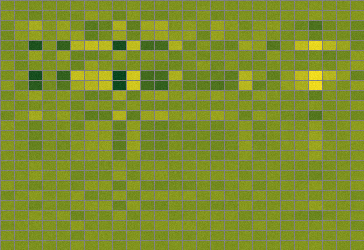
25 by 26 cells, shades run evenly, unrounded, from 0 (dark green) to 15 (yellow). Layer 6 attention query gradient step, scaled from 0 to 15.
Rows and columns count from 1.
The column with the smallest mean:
9
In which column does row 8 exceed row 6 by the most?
23
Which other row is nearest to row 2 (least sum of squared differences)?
19
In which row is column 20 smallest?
5
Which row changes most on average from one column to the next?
8
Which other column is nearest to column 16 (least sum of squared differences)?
14
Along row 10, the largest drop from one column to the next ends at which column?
10
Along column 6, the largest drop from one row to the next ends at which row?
6
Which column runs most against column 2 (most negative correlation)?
26
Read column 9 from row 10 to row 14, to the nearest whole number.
10 7 11 6 6
